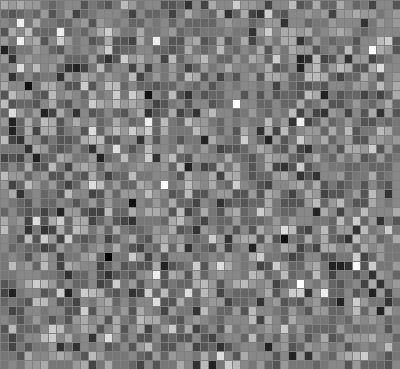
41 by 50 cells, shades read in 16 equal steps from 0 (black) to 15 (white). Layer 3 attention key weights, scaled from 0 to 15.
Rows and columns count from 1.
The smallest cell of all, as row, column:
29, 14
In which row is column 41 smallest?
11
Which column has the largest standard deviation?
38
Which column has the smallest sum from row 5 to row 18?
2
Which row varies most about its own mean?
33
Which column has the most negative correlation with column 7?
37
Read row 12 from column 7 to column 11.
10 6 5 8 7
